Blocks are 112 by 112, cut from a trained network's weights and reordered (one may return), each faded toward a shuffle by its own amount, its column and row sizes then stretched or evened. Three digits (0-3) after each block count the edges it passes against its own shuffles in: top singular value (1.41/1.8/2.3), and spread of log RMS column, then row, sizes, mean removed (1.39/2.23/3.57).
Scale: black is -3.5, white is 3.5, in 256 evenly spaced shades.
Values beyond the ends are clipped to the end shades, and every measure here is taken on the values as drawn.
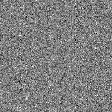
1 1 0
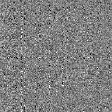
1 2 1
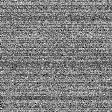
3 1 0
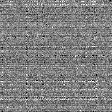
3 2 2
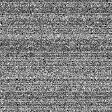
3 1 0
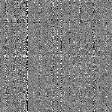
1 3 1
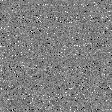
0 0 2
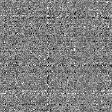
1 2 2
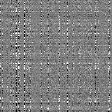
3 3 1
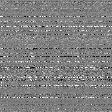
2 1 3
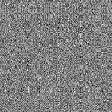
3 1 0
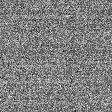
0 0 0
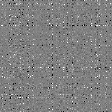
1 2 2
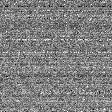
2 0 2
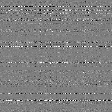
2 1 3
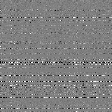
2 1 3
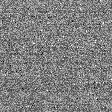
0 0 1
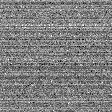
3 0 1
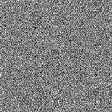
3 1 0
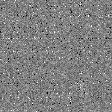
1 1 1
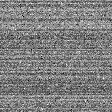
3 1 0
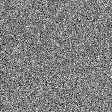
0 0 0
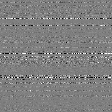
2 0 3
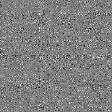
1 1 2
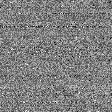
0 0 2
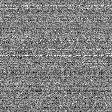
2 0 2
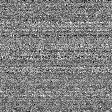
2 0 2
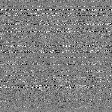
1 0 3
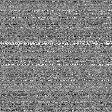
2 0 3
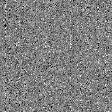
0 2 0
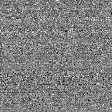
0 0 2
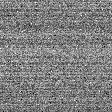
2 0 0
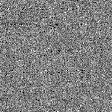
1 0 1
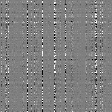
3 3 1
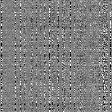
2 3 0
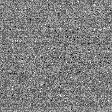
0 1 1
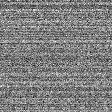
3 0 1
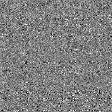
0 1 2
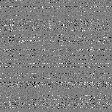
1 1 3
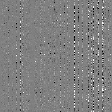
2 3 0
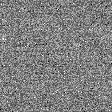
0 0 1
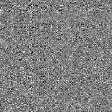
2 1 2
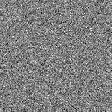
2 0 0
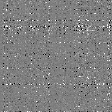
2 2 2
